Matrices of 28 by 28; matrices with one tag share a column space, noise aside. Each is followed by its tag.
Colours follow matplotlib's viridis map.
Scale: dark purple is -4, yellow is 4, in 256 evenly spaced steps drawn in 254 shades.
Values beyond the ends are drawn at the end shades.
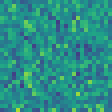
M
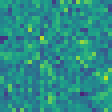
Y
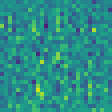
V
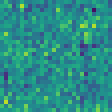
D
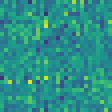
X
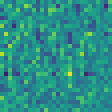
D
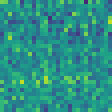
X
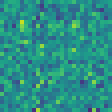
M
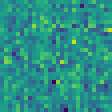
V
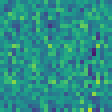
M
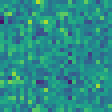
X
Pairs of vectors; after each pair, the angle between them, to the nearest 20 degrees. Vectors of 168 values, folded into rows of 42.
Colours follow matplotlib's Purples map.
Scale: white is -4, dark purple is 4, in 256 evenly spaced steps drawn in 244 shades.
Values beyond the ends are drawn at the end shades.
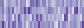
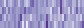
60 degrees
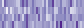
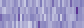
80 degrees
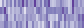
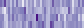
140 degrees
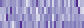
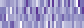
160 degrees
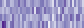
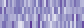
60 degrees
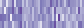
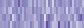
100 degrees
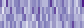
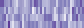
100 degrees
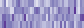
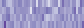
60 degrees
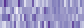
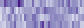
40 degrees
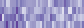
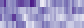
60 degrees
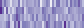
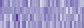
60 degrees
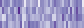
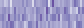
100 degrees
